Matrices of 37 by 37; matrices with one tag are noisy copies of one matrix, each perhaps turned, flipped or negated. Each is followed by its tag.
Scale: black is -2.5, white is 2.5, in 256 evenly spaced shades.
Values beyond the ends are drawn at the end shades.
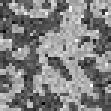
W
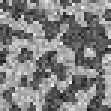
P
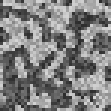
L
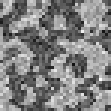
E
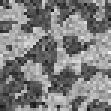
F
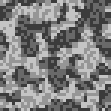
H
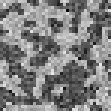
P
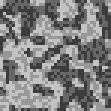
L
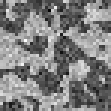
F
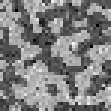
P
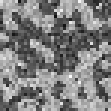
W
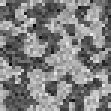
E
